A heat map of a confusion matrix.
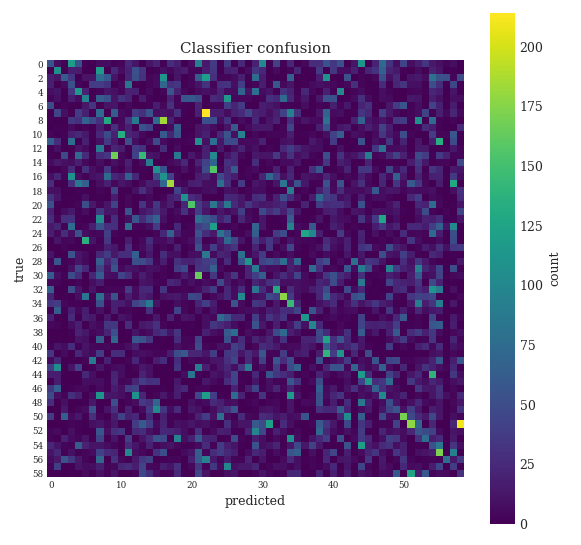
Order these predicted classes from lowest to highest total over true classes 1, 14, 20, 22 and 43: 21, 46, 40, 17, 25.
17, 46, 40, 25, 21
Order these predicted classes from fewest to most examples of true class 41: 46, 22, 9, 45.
46, 22, 9, 45
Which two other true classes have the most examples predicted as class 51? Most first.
58, 17
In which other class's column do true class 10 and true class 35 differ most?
27
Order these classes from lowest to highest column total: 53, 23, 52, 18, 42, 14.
53, 42, 14, 18, 52, 23
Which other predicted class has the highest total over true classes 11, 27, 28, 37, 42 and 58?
55
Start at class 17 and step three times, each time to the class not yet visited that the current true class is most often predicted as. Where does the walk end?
5
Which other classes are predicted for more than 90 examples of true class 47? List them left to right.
7, 12, 22, 34
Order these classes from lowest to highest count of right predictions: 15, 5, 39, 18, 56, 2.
18, 2, 56, 5, 15, 39
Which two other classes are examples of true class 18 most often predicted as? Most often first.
34, 46
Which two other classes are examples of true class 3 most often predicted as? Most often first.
11, 16
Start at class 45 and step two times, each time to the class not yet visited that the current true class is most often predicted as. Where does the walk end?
44
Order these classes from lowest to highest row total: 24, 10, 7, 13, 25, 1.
25, 1, 10, 24, 7, 13
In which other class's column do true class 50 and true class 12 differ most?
42
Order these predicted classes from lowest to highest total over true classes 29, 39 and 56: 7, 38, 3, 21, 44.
3, 38, 44, 21, 7
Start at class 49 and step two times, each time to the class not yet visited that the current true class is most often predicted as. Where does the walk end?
23
